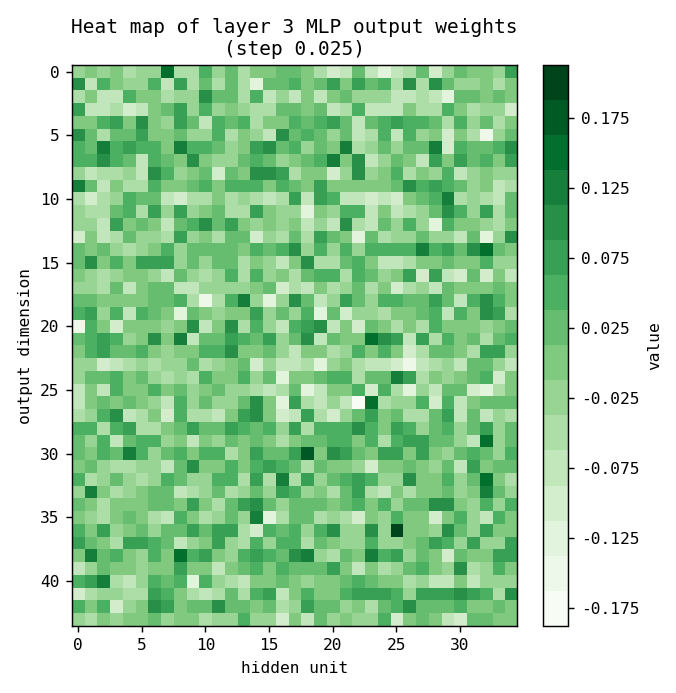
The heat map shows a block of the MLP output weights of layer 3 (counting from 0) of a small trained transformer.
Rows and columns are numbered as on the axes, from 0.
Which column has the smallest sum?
16
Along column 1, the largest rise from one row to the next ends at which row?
33
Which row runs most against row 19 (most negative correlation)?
13
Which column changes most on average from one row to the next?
32
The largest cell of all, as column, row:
25, 36
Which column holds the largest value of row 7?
20
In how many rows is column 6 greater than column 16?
27
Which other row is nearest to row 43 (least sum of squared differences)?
17
